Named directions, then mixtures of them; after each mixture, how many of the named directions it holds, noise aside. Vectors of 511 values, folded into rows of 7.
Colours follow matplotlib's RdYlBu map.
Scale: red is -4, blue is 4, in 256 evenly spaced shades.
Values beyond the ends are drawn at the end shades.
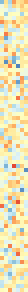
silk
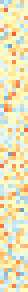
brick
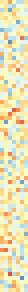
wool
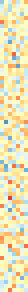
three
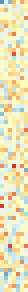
two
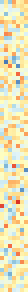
one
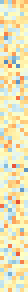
one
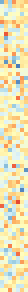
one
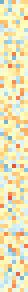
three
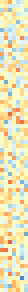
one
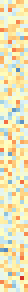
one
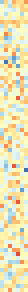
one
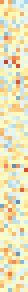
one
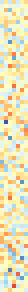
three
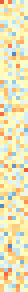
two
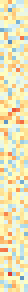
one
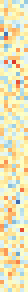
two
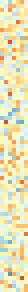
one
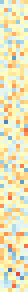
three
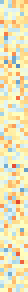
one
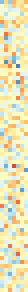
one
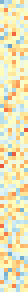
one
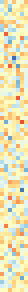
two
